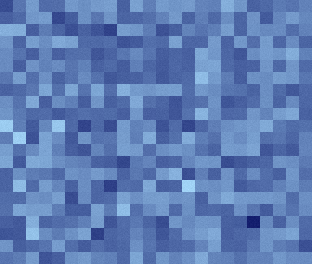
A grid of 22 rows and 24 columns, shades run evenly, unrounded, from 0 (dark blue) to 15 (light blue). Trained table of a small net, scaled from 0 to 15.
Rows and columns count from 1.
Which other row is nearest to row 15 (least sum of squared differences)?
2
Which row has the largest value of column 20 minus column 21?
13
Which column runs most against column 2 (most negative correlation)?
3
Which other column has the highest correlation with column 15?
12
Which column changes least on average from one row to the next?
24
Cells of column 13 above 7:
8
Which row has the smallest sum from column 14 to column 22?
9
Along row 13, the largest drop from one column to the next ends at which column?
21
